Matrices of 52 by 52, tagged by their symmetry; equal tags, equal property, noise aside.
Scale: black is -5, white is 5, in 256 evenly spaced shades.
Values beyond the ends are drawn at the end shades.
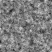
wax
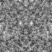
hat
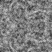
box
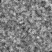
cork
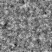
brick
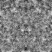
hat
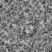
wax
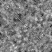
wax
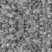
box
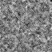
cork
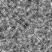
wax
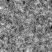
brick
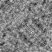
wax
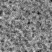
cork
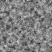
cork
